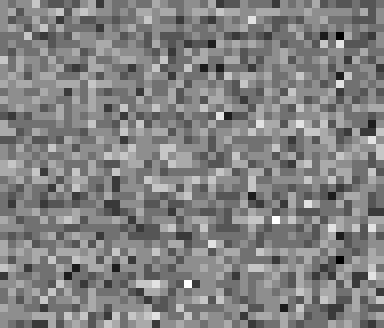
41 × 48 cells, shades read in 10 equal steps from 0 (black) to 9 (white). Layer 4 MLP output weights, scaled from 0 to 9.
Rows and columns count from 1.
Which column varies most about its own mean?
43
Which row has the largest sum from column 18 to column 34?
2
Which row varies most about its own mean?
36
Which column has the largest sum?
12
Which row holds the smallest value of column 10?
34
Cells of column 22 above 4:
17
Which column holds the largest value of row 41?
14
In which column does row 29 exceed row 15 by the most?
47
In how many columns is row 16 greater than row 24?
23
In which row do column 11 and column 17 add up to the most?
40
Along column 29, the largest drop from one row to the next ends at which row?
15
